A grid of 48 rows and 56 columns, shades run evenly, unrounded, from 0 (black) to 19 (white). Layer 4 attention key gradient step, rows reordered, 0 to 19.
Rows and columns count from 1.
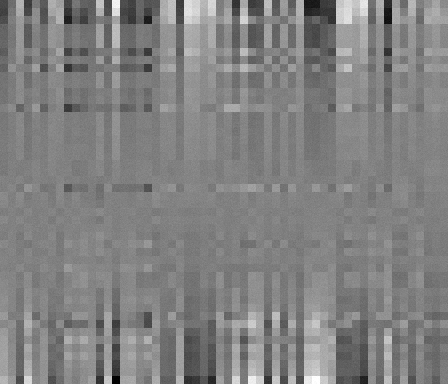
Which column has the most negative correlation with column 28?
36
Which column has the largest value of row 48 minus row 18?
40
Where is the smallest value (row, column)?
48, 15
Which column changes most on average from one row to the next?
19
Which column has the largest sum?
44
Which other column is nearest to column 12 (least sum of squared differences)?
47
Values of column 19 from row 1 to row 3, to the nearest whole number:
6 5 2
